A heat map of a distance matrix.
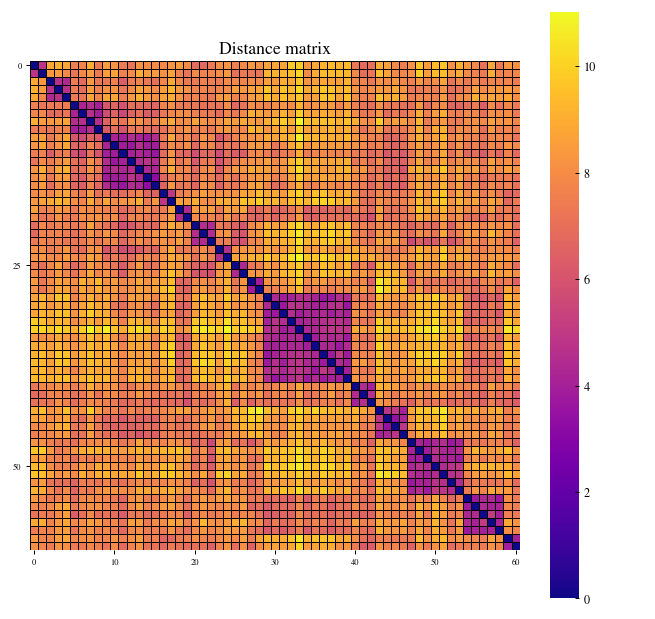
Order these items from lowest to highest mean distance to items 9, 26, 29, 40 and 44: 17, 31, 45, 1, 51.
45, 31, 1, 17, 51
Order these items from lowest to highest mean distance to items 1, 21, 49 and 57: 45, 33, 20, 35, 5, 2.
20, 5, 2, 45, 35, 33
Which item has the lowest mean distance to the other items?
11
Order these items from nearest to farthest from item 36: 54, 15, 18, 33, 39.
39, 33, 18, 54, 15
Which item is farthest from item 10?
33
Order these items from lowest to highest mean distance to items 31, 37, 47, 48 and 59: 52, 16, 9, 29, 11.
52, 29, 11, 16, 9
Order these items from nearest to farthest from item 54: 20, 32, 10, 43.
32, 10, 20, 43
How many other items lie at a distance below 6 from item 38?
10
